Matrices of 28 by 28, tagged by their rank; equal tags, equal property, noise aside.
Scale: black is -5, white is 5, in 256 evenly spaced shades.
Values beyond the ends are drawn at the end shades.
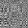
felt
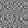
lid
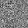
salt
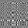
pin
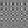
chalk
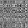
lid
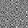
felt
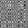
pin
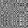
felt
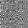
felt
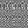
lid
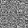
salt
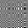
chalk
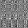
lid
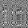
lid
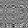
pin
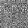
salt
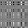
chalk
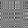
chalk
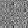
felt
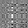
pin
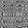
lid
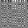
pin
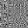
felt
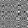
lid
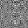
lid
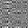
pin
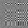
chalk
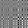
chalk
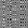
pin
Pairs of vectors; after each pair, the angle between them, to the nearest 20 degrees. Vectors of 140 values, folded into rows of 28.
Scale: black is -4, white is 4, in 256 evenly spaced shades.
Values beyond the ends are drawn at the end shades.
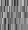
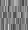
140 degrees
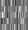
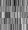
60 degrees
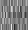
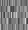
100 degrees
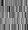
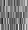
120 degrees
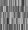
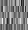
40 degrees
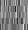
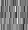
160 degrees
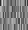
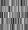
120 degrees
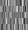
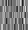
160 degrees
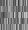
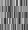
140 degrees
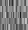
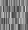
100 degrees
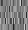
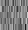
60 degrees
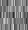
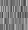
100 degrees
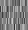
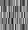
160 degrees
